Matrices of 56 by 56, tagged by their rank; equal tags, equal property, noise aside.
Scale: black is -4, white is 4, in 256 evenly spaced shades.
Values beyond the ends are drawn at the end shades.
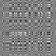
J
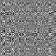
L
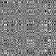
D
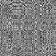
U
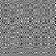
L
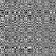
L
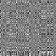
D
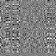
D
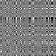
J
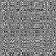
U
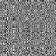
D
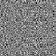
U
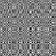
J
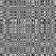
J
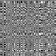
L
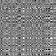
L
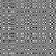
J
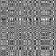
J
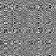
D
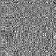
U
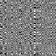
L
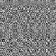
D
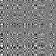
J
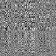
U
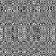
L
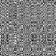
D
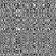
D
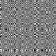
L
